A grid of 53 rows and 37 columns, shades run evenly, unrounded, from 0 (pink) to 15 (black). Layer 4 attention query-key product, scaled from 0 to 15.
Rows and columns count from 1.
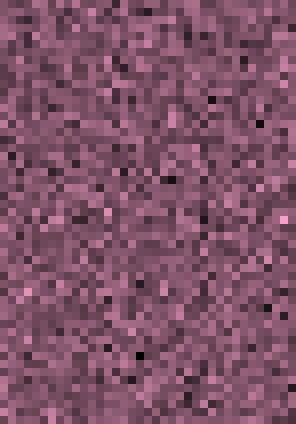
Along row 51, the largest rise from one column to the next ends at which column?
27
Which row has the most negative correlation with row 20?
51
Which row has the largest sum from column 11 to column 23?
13
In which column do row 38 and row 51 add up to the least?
3
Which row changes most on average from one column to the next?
28
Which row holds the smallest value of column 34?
33
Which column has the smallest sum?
29
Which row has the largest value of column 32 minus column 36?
11
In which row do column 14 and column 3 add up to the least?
8
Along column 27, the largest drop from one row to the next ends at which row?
14
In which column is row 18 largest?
1
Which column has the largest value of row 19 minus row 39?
15
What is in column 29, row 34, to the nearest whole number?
4
